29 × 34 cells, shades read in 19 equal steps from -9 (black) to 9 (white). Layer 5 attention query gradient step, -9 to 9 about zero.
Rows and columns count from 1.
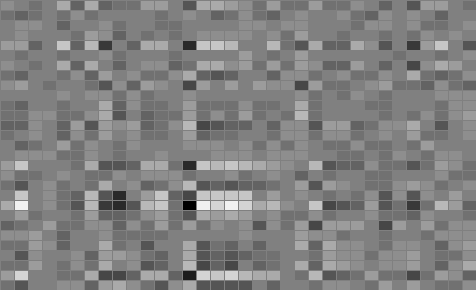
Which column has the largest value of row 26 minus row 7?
30
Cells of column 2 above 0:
11
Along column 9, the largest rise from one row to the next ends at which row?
29
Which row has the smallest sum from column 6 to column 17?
27
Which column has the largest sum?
18
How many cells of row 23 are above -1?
21
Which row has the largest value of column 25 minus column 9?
20
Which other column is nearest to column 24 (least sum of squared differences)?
25
